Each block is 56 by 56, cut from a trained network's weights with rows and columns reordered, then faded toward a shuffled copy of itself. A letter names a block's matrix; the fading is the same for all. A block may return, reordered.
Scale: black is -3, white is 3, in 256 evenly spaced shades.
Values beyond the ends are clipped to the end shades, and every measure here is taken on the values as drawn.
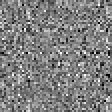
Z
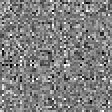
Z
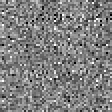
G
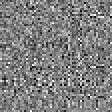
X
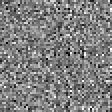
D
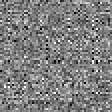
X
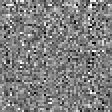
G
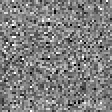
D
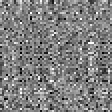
X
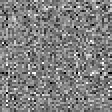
Z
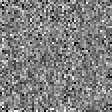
D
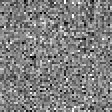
D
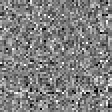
Z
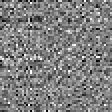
X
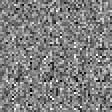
D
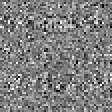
Z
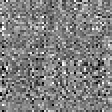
X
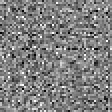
Z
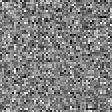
D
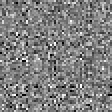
Z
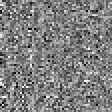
D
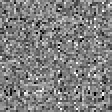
D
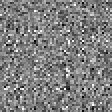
G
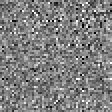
G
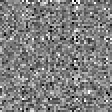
G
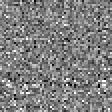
G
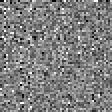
G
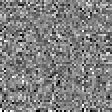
Z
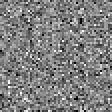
D
